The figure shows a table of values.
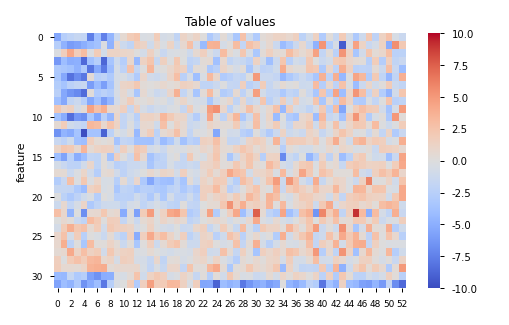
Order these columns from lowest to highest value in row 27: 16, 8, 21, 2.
16, 21, 8, 2
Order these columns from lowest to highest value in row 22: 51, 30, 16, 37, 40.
16, 37, 51, 40, 30
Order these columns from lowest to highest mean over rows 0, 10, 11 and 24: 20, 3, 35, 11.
3, 20, 35, 11
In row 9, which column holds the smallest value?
43
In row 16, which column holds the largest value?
52
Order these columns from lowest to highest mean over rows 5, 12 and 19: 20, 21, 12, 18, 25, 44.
12, 21, 20, 25, 44, 18
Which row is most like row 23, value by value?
11
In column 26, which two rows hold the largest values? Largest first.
21, 17
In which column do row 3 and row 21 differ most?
4
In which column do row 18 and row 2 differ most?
14
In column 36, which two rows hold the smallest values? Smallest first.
31, 10
